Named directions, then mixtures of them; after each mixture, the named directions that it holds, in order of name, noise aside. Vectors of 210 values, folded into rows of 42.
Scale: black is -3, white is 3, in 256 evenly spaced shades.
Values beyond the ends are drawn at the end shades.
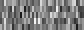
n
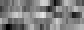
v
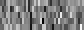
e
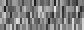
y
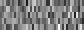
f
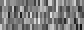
e, n.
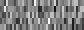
y.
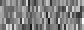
e, f, y.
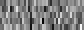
e.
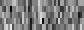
e, n, y.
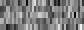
f, v.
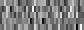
e, f, n.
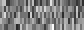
e, f, y.
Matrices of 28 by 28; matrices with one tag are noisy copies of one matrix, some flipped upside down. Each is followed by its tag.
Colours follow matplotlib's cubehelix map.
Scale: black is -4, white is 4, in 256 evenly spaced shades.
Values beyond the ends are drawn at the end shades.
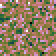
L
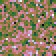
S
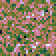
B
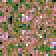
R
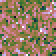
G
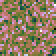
G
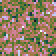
G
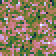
G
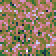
B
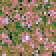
R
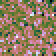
S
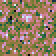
R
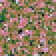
L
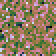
L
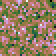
G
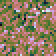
B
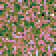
S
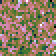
G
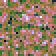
R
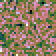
L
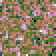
G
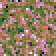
L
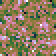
G
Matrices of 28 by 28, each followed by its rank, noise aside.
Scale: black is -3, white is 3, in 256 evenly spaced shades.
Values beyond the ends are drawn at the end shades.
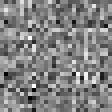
five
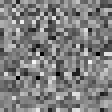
six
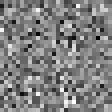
eight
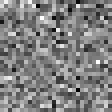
eight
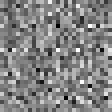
seven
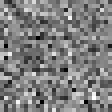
seven
